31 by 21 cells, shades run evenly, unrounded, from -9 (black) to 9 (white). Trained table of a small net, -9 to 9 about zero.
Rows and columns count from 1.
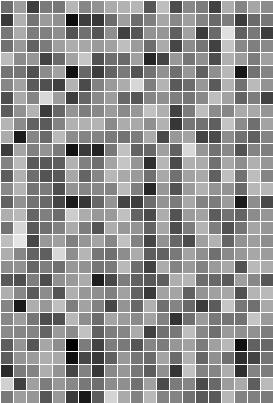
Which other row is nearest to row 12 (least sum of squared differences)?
2
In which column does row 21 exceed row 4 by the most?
17
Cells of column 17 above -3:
27
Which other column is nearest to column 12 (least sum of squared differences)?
3
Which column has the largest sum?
18
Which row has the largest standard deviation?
12
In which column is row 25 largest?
20
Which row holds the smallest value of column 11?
16
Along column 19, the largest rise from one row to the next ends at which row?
30
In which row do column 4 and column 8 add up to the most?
8
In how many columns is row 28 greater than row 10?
7
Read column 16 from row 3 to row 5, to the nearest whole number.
-5 -1 1
